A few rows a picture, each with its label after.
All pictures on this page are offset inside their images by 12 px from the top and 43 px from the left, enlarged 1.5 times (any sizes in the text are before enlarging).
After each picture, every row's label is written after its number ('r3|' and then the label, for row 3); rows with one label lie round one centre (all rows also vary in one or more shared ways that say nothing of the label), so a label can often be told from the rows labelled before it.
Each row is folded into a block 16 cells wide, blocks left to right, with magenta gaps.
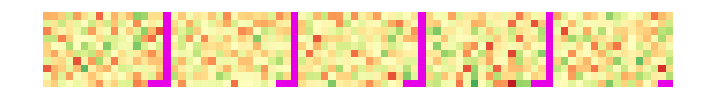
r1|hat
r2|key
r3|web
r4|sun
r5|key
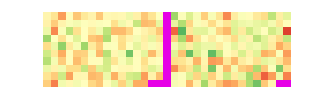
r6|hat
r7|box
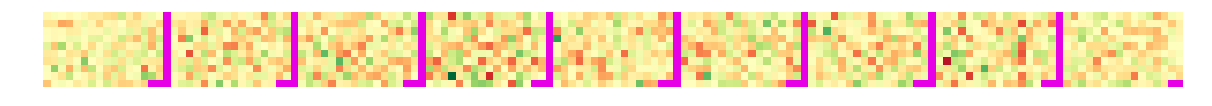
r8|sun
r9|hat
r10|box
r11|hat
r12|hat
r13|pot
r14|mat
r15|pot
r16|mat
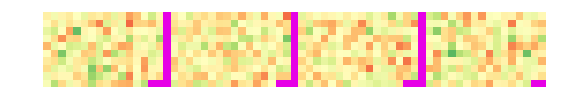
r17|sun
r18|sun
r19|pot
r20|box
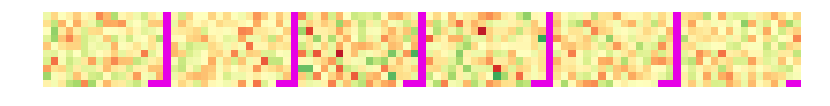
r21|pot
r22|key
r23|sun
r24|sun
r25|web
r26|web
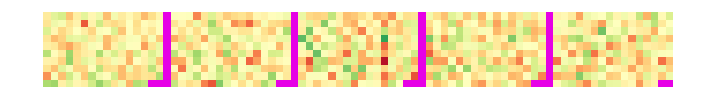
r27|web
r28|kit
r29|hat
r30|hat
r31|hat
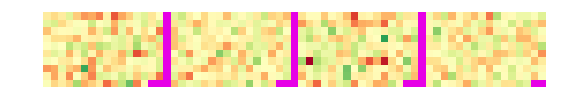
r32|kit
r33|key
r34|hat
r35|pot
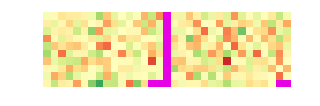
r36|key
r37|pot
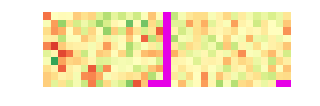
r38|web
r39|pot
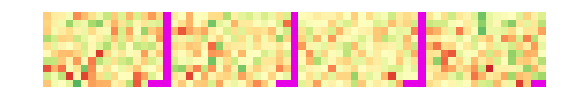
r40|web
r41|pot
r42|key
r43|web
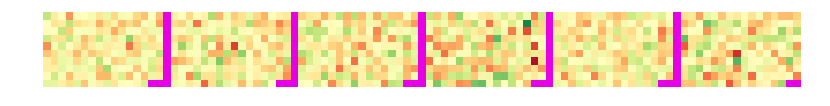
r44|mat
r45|sun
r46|key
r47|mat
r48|sun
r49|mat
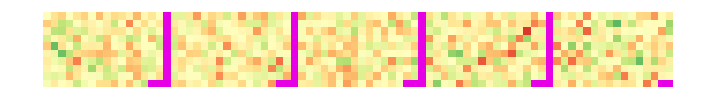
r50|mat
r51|hat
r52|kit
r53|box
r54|sun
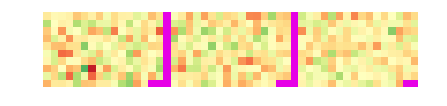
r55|kit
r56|hat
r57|hat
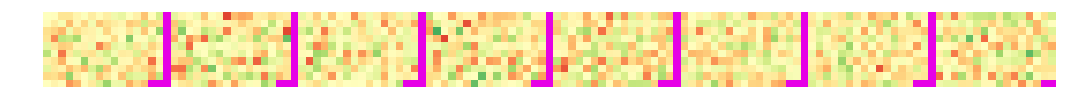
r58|hat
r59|kit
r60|pot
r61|hat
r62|hat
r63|web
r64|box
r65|hat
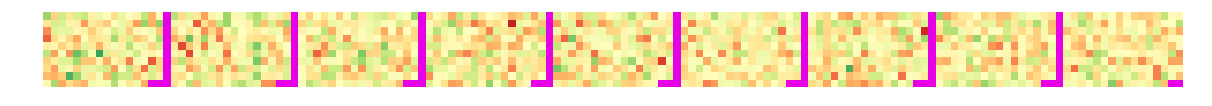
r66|hat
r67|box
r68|hat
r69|hat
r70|sun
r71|hat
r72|kit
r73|mat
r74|hat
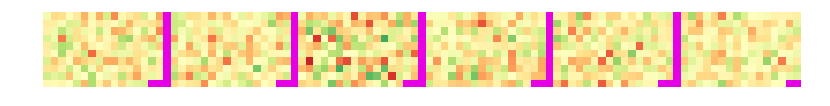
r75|mat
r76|key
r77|hat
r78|hat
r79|pot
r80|key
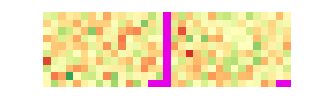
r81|key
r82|hat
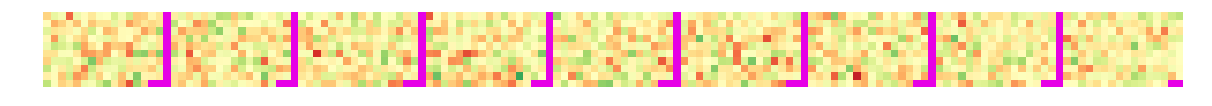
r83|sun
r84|pot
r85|hat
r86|sun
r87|pot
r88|box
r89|hat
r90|sun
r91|kit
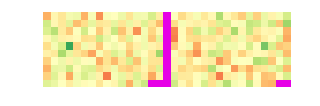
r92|box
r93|web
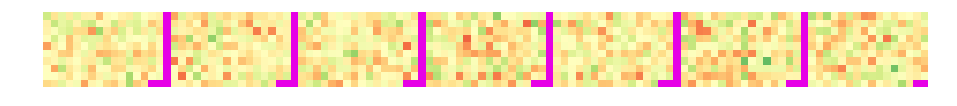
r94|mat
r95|kit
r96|kit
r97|pot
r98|box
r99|pot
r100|pot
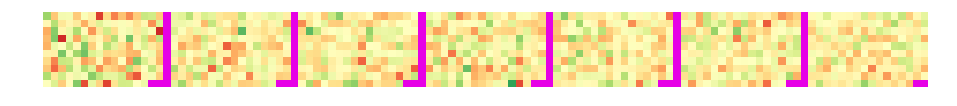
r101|box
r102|pot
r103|web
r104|box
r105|key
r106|key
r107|web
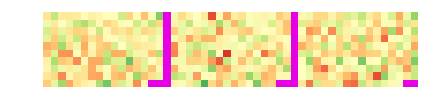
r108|mat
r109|mat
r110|kit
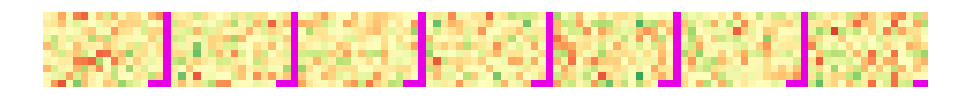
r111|key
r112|box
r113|kit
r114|pot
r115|mat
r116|pot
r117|box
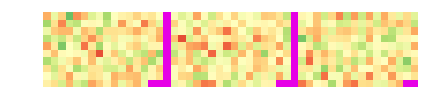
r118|box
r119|kit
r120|hat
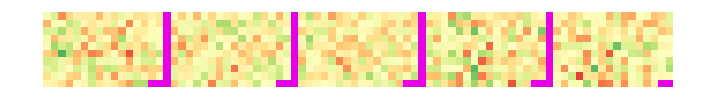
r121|mat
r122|mat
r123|key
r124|hat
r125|kit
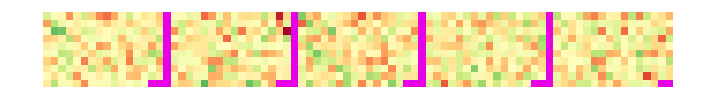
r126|mat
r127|key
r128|mat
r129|key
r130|key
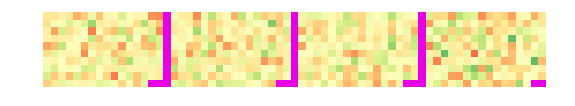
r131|mat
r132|hat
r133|pot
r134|mat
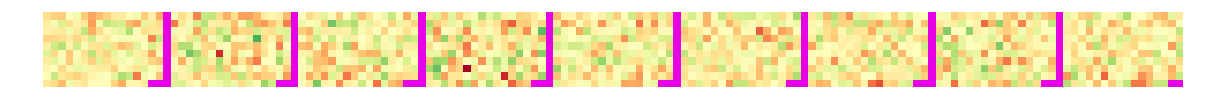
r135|sun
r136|mat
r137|mat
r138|key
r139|sun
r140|kit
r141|pot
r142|hat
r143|web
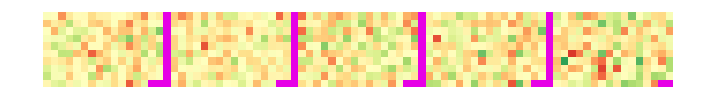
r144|mat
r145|key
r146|sun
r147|hat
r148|key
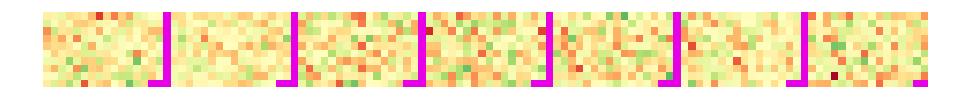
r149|kit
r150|sun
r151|mat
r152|box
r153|web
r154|box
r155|sun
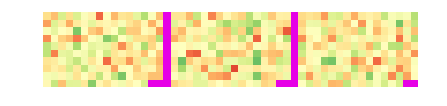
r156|sun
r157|sun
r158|kit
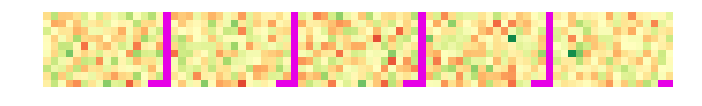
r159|box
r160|sun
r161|hat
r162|hat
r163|kit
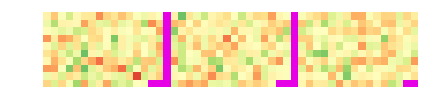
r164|box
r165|sun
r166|mat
